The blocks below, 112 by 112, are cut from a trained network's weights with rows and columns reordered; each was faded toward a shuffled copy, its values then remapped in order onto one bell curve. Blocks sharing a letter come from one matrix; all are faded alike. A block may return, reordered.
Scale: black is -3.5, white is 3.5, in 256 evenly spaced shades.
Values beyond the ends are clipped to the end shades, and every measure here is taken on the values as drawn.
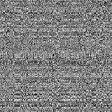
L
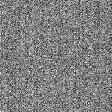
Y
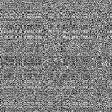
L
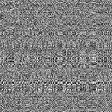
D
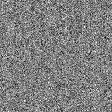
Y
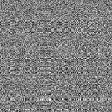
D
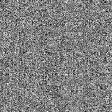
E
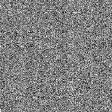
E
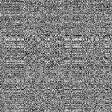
L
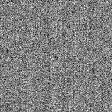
Y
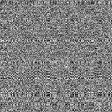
D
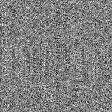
Y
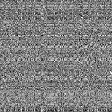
L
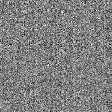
E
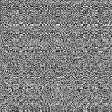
D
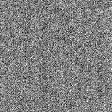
Y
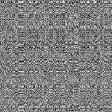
D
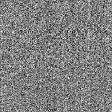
E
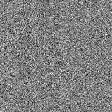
Y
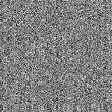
Y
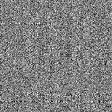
E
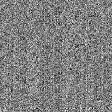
E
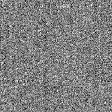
E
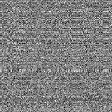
L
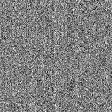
Y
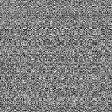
D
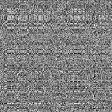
L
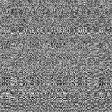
D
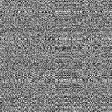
D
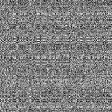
L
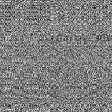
D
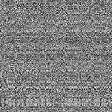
L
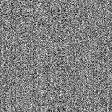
Y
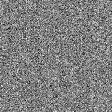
Y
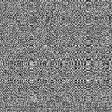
D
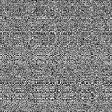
L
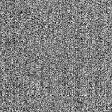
E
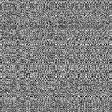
D
